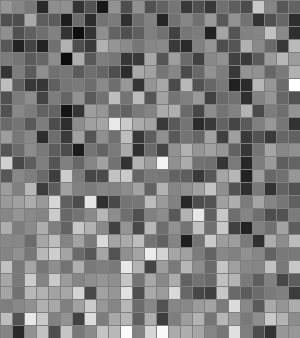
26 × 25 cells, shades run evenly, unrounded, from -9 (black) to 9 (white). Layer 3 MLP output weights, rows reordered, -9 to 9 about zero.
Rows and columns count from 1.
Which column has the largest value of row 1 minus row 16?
10
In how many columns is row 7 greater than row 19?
6
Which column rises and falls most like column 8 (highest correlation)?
4
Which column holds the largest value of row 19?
9
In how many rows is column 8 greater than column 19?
8
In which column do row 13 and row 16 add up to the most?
14
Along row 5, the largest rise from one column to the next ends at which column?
7
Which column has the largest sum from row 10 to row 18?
11
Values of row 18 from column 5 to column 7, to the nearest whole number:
0 -2 5
